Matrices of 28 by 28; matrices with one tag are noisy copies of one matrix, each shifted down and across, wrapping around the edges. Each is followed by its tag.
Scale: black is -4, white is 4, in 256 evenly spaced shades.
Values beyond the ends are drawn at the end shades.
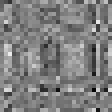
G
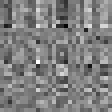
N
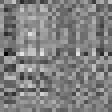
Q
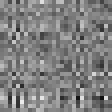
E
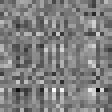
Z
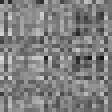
Z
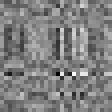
G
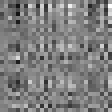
E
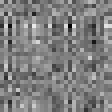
E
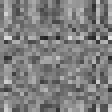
G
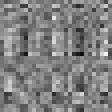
N
